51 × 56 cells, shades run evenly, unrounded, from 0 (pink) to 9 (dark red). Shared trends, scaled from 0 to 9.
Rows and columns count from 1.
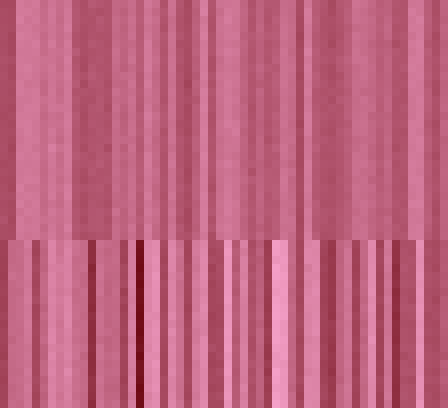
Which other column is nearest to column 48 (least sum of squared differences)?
16
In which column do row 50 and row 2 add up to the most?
18
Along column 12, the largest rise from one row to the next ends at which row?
31
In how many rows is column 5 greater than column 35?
21
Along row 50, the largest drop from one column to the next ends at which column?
19
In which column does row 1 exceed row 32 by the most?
35
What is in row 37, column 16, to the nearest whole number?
6
